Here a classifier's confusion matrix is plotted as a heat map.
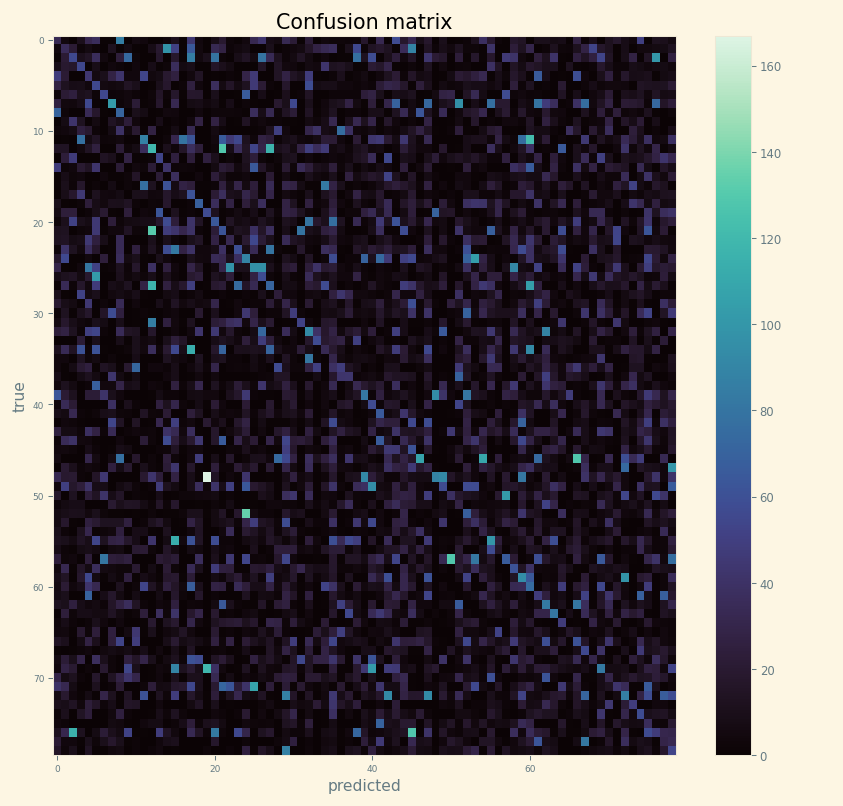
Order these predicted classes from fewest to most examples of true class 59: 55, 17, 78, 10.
10, 55, 17, 78
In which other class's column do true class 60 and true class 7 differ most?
51
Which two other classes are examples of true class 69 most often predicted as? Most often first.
19, 40
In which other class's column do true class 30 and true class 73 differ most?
52
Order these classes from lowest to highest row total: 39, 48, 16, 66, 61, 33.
33, 61, 16, 39, 66, 48
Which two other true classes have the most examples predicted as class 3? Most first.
11, 34
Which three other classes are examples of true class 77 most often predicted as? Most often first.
67, 61, 41
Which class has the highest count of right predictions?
12
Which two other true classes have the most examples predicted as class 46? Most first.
8, 54
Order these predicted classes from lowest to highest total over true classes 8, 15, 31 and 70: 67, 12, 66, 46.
67, 66, 46, 12
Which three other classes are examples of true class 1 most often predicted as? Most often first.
14, 45, 17
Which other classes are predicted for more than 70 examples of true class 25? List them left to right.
4, 22, 26, 58
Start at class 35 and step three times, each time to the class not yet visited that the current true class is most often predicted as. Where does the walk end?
66
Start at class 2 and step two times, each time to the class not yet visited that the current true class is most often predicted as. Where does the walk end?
45
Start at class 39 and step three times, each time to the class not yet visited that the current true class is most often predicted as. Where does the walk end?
13
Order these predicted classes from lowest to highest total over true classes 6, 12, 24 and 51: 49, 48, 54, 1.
48, 54, 49, 1
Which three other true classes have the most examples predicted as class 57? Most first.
50, 6, 2
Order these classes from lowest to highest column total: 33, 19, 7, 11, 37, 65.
65, 19, 33, 11, 37, 7
